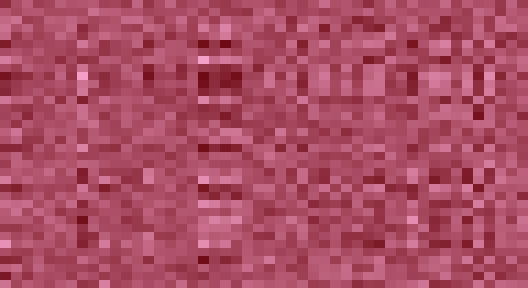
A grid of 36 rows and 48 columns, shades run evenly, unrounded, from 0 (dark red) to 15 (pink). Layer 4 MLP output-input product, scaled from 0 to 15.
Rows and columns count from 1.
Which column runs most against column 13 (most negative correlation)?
48
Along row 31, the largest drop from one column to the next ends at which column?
45
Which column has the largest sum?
47
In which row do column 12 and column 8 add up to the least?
28
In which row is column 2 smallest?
24
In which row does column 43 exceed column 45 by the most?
27
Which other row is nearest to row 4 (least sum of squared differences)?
23
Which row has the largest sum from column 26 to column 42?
35
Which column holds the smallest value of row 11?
19
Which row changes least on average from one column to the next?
32
